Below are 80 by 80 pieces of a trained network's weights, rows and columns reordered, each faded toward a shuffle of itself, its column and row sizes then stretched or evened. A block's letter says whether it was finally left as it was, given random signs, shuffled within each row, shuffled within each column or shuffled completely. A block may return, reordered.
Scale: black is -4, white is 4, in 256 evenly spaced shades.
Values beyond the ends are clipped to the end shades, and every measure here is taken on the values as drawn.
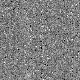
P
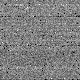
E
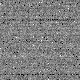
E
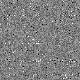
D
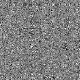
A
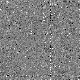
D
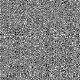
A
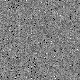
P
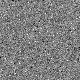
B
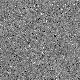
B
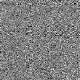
A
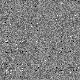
D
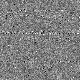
E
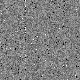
P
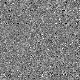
D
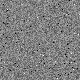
B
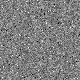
B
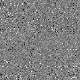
A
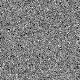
P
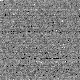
E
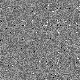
D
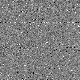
E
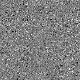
D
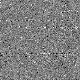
D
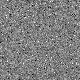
B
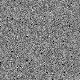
P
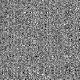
A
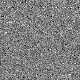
E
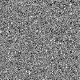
D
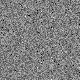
P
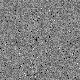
P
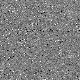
E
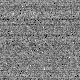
E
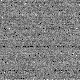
E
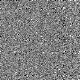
D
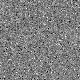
B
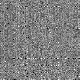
A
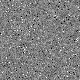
B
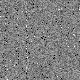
P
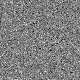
B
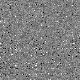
D
